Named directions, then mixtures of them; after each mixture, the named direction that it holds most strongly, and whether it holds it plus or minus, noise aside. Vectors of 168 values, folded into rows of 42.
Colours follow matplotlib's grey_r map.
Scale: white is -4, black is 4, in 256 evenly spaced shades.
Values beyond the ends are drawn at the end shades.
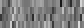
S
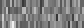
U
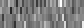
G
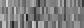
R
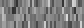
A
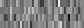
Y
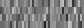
A, minus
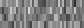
Y, plus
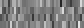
S, plus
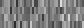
Y, minus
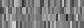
U, plus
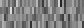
Y, plus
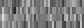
A, plus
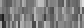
R, minus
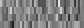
Y, plus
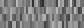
Y, plus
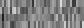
G, plus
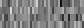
Y, plus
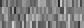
R, minus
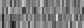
U, minus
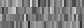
A, minus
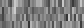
A, minus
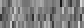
S, plus
